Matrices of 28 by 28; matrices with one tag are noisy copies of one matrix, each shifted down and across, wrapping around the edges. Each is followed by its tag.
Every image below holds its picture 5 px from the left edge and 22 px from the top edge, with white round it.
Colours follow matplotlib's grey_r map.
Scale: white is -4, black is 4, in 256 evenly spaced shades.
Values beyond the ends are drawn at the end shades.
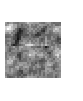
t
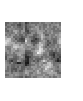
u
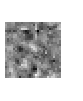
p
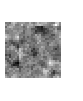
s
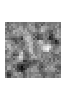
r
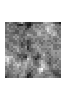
u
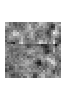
p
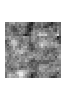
t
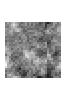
u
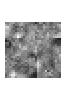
s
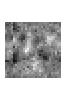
u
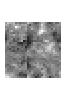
u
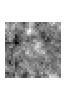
u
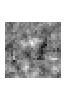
t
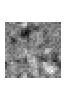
r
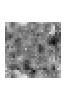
r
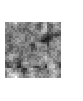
r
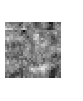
t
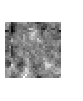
u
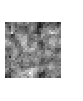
t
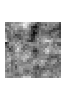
t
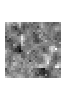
s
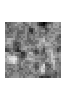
r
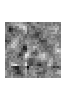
p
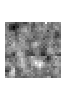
r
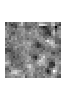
p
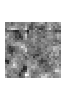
p
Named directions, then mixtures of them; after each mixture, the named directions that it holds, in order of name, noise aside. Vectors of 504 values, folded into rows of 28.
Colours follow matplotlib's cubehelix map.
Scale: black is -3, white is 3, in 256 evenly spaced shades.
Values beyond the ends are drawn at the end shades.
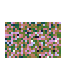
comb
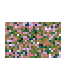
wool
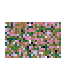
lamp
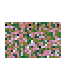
comb, lamp.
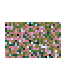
lamp, wool.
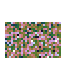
comb.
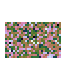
comb, wool.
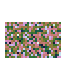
lamp, wool.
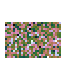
comb, lamp.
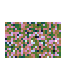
comb.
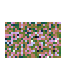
comb.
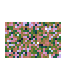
wool.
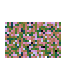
lamp.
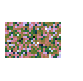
wool.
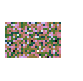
comb.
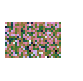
lamp.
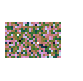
lamp, wool.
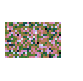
wool.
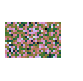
comb, wool.
